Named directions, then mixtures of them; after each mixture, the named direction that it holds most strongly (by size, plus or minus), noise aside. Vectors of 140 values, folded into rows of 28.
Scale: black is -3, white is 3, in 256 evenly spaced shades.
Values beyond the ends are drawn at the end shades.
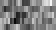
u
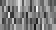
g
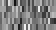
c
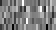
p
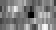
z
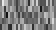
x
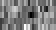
z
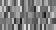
c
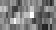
z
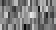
x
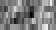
z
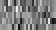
c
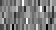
p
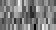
g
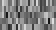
x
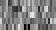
c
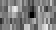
z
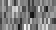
c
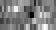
z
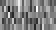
g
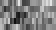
u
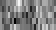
g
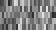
c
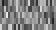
x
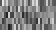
x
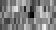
z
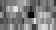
z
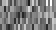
x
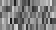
c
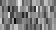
g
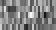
x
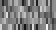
x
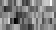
u
